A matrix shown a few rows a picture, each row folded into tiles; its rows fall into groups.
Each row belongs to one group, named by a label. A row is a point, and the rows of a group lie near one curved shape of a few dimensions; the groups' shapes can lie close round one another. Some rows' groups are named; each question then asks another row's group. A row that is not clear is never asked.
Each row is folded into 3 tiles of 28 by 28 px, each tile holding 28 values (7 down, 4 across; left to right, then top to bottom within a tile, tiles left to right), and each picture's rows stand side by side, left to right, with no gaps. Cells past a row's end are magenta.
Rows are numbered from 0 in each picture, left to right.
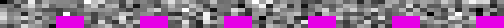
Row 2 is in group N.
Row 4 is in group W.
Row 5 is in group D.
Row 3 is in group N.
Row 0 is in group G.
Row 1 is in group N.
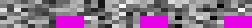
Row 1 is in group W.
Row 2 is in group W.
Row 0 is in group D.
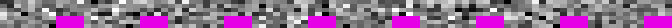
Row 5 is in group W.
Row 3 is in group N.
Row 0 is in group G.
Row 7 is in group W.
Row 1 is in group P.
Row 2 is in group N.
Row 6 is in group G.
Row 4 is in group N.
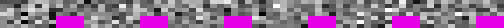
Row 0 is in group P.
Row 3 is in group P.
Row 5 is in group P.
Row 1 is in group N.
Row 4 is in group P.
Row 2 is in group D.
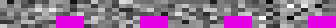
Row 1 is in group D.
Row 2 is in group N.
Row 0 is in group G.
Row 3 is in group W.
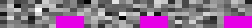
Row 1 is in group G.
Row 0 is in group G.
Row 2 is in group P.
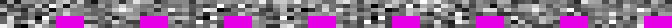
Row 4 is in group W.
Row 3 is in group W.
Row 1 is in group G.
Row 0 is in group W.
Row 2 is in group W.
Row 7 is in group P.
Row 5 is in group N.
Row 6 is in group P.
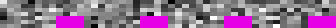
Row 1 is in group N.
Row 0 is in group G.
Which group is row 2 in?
N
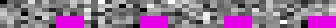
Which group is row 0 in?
G
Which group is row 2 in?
N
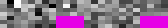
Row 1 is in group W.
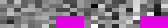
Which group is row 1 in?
N
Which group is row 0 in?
N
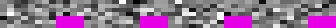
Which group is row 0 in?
P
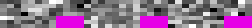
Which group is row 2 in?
G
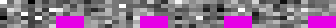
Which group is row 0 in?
G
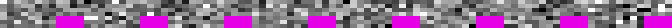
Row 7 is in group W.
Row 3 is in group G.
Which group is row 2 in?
W
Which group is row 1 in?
G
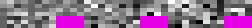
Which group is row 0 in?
P
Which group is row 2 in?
N
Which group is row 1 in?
N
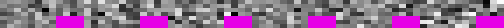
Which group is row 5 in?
G
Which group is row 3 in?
N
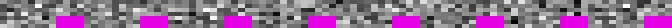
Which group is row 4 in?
N
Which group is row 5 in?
N
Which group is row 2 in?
W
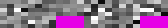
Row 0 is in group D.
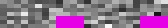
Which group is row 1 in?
G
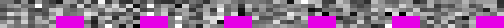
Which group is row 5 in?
P
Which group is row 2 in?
N
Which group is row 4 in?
P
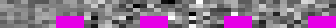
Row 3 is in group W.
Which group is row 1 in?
W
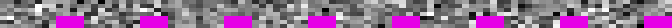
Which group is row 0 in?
G
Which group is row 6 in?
P
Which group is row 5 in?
P
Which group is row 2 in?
G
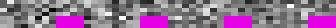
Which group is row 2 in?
G
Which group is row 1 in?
G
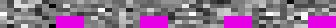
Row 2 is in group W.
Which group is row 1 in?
N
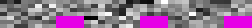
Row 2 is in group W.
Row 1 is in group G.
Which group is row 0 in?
W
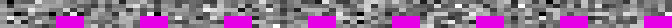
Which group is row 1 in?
N
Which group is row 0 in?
P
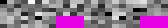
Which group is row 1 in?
W
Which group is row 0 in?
G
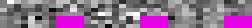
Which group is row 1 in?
P
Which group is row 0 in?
W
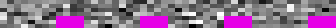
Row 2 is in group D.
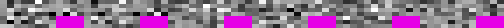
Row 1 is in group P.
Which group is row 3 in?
W
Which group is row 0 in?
P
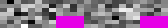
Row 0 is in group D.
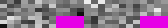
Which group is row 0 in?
D
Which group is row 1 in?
N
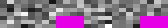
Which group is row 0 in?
D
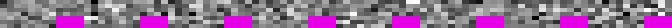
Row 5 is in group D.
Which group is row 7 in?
N
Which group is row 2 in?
P
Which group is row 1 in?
P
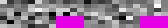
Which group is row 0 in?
P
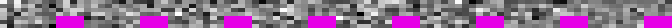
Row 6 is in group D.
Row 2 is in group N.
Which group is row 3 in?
G
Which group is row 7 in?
G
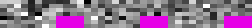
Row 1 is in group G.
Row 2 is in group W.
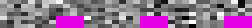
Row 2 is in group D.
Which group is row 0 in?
W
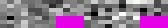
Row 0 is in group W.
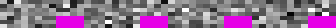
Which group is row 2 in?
N
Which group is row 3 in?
N
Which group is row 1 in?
P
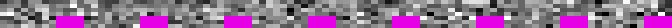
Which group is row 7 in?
P
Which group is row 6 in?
P
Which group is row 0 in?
N
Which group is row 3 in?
G
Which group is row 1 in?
P
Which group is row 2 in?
G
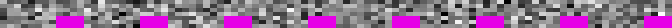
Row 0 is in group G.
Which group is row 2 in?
W
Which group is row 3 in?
P
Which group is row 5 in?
P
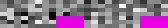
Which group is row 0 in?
P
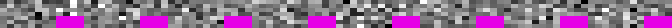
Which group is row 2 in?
N
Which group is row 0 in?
N
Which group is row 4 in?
D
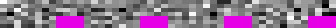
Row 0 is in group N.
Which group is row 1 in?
W
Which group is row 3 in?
N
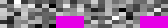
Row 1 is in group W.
